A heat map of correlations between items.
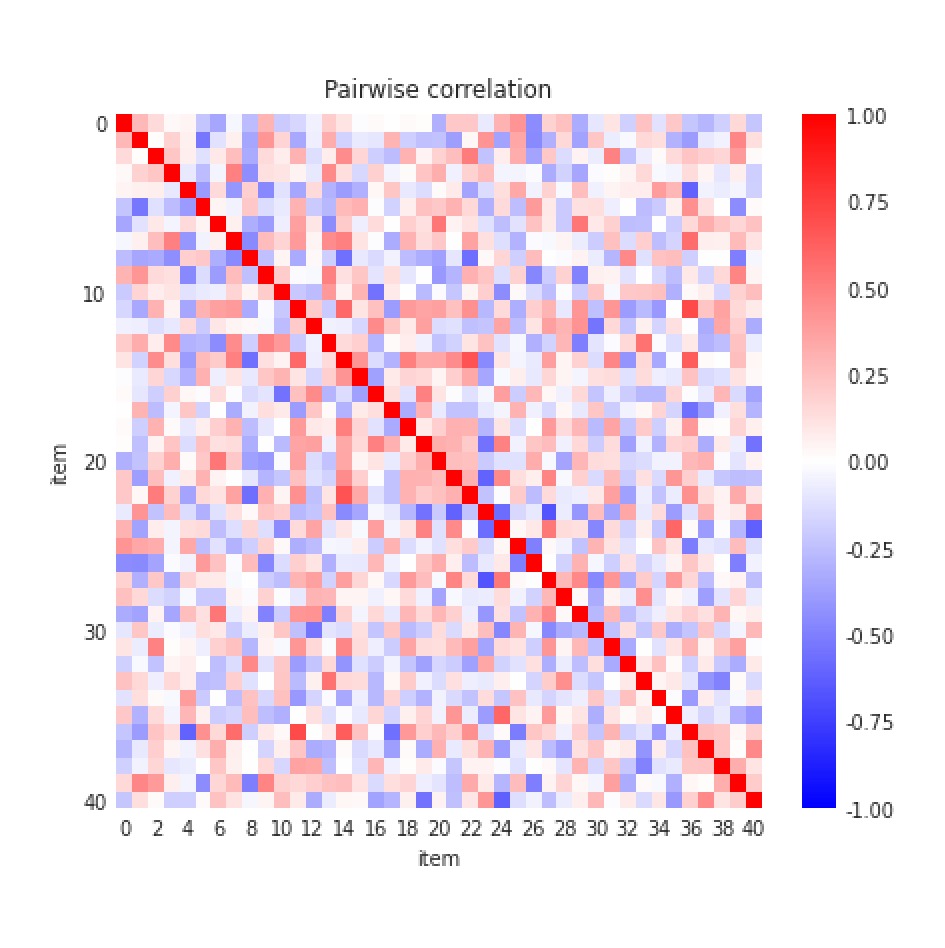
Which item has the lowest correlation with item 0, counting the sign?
26
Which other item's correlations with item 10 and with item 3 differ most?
16
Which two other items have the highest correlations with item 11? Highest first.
36, 14
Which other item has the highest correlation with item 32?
8
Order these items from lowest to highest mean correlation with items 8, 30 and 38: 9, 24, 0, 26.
0, 24, 9, 26
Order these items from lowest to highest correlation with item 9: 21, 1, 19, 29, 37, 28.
29, 21, 37, 19, 28, 1
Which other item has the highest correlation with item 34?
4
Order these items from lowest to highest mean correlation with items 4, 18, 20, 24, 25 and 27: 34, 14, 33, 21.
34, 33, 14, 21
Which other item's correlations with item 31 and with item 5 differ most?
39
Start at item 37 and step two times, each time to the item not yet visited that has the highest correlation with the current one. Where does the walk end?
23
